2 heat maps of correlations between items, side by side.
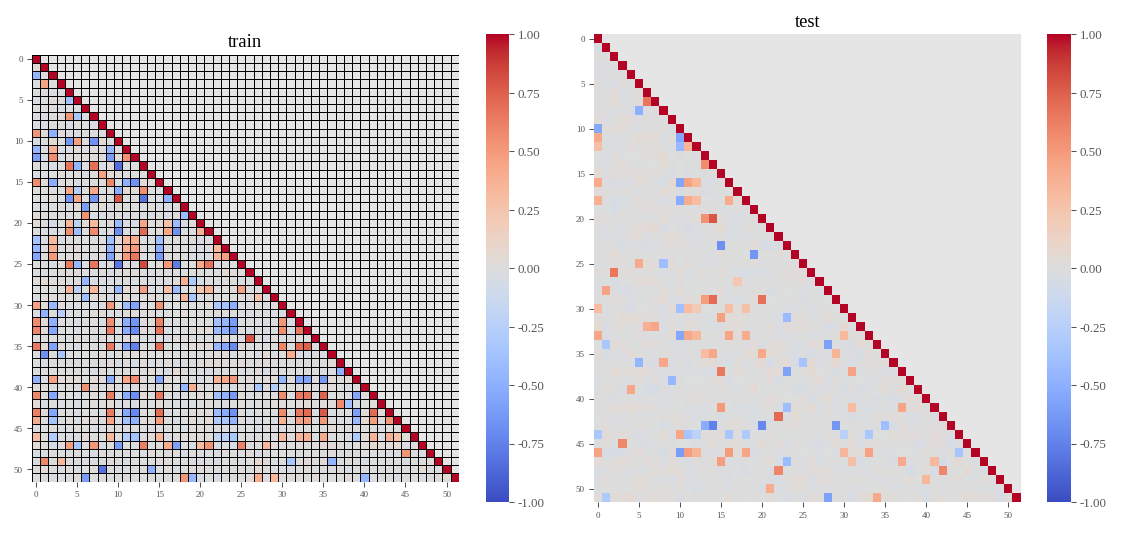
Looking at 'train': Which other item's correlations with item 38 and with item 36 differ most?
1
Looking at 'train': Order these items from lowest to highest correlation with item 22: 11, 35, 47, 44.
35, 44, 47, 11
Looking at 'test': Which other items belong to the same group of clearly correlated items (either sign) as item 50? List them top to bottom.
21
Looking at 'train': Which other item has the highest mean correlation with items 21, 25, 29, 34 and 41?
13
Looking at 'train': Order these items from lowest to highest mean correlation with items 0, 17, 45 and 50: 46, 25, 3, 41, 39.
25, 39, 3, 46, 41
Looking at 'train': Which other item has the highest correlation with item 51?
18
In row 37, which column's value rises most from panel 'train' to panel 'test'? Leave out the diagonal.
15
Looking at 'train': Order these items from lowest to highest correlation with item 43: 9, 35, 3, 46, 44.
3, 46, 44, 9, 35
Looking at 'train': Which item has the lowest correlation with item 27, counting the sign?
6
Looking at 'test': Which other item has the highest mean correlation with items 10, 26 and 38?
2
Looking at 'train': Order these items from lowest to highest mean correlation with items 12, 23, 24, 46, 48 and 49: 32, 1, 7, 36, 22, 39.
32, 36, 7, 1, 22, 39
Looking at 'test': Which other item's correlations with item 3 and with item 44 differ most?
45
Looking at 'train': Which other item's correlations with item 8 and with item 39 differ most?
50
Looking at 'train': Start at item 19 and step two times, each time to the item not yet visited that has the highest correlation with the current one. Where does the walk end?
40
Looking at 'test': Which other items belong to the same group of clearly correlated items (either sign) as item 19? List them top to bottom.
24
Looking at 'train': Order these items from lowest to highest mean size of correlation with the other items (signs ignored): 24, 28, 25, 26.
26, 28, 25, 24
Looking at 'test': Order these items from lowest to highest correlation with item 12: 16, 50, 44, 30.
44, 50, 30, 16
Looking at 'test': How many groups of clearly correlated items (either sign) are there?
15
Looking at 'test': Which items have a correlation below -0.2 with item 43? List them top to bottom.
13, 14, 20, 29, 35
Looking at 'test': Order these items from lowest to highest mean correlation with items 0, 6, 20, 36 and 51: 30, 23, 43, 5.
43, 5, 23, 30
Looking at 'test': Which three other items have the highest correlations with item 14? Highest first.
20, 29, 13
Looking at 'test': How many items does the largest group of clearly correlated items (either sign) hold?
10
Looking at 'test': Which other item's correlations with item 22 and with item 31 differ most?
42
